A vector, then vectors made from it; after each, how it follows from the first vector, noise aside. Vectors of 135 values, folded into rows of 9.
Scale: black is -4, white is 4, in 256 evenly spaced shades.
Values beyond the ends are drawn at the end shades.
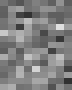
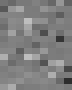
partly zeroed.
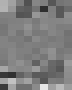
wrapped around, partly zeroed.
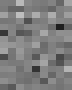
negated, partly zeroed.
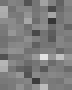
wrapped around, partly zeroed.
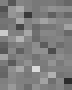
partly zeroed.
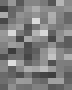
reversed.
